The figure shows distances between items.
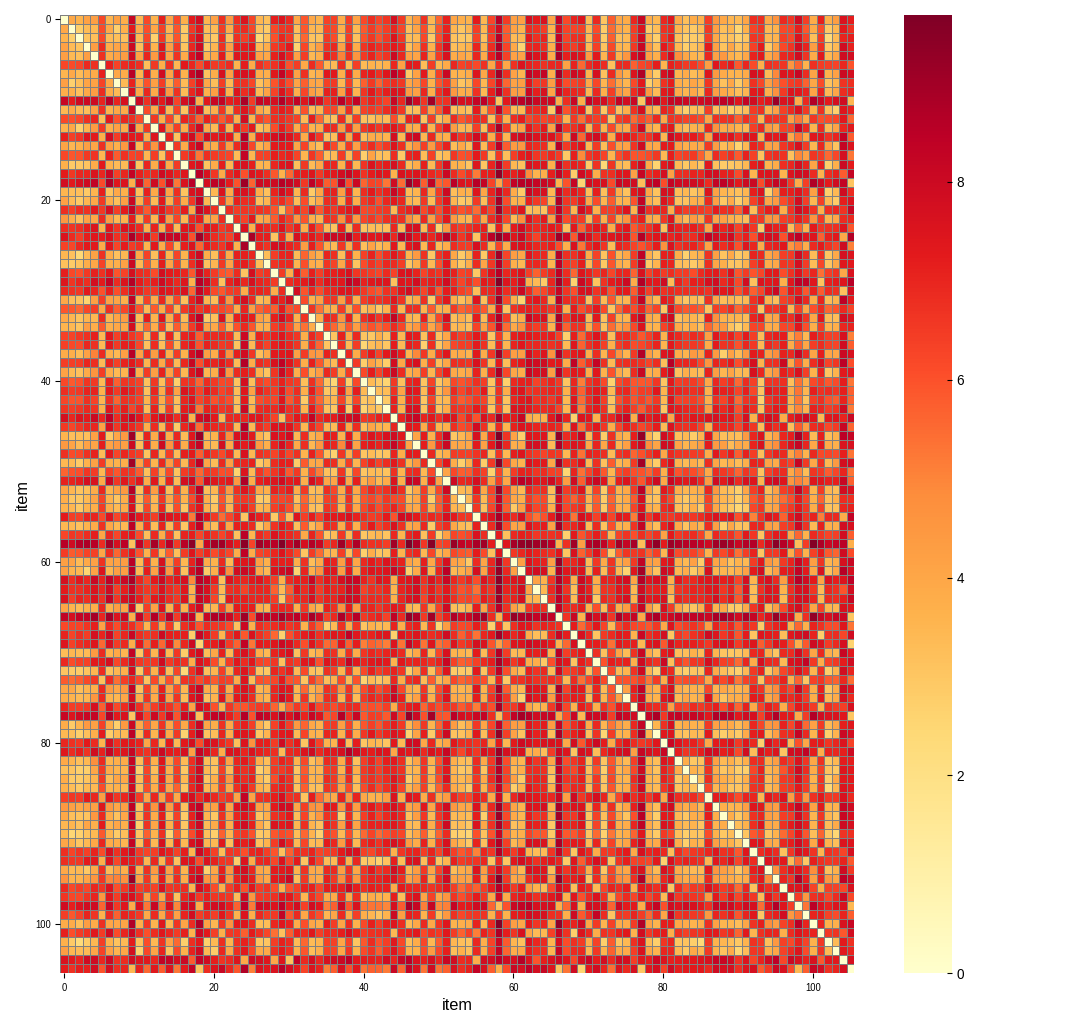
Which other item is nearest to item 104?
30
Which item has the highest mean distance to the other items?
58
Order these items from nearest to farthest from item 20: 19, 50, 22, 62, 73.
19, 22, 73, 50, 62
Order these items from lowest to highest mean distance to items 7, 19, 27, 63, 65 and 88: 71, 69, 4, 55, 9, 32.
4, 71, 32, 55, 69, 9
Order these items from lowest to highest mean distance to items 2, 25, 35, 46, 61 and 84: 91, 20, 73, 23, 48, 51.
20, 91, 73, 48, 23, 51
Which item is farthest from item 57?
24
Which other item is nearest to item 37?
88
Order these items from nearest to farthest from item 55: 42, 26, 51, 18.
42, 26, 51, 18
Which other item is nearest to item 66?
105
